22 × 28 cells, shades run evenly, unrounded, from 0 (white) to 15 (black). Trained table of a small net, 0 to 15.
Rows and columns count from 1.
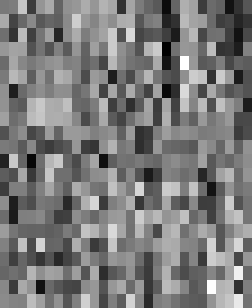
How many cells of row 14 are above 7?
18
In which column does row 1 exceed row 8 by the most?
19
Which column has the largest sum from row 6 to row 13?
27
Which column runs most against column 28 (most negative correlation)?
8
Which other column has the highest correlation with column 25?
26
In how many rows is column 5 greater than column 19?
11
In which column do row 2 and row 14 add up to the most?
24
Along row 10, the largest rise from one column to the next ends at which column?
16
